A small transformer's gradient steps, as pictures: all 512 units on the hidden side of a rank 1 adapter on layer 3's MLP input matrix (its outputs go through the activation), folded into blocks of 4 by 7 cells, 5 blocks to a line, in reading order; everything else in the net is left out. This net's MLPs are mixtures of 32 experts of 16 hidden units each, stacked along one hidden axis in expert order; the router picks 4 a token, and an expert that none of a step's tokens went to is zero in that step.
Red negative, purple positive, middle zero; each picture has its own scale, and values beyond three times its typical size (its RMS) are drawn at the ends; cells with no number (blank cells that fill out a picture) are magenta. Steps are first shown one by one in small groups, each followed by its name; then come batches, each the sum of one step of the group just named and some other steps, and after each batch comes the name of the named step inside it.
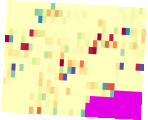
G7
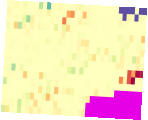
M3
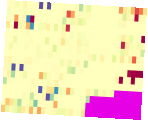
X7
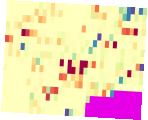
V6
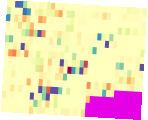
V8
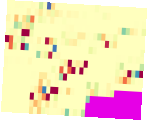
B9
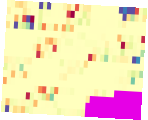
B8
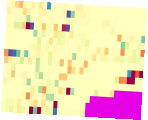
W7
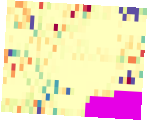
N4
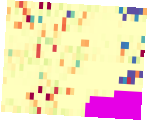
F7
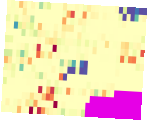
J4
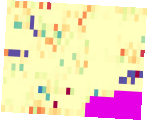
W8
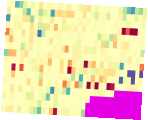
V8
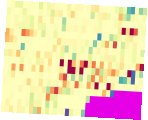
V6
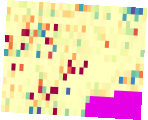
B9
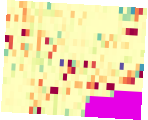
B9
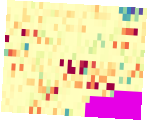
V6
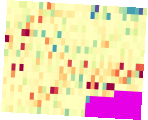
B9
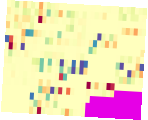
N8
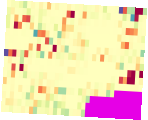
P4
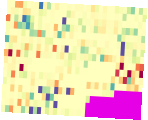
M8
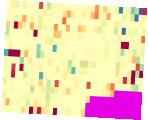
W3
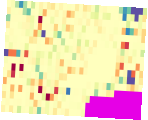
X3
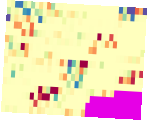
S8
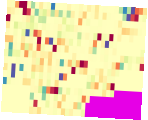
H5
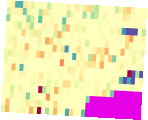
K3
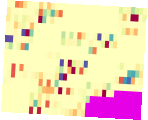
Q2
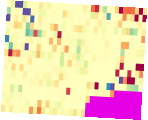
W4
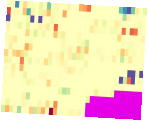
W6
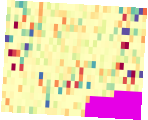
W3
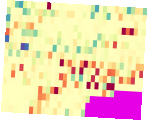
S8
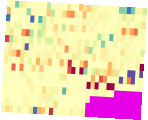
W6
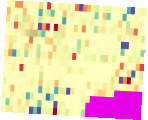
M8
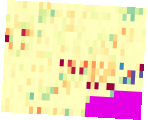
K3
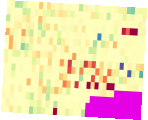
N8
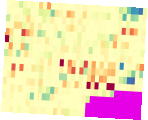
X3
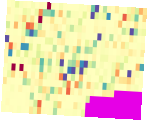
N8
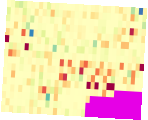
W3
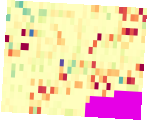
W4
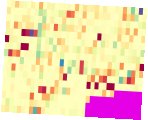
W3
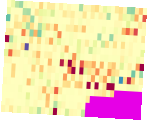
W4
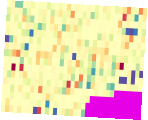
K3
